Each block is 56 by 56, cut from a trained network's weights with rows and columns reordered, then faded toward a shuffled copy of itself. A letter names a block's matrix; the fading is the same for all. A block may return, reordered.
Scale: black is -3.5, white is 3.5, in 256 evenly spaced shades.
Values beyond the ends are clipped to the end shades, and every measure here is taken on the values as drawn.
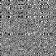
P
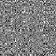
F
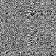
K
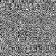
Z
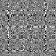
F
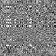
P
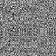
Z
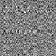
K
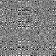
P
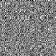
K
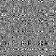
P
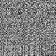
K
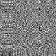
Z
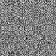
K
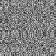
K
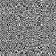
K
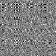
P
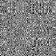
F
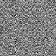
Z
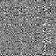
F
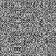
K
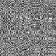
Z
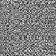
Z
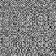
K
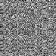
K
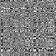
P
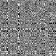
F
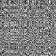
Z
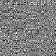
F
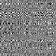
P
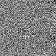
Z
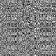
Z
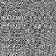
Z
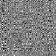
F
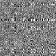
P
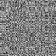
K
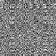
Z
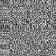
Z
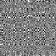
P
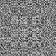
K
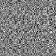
K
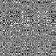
P
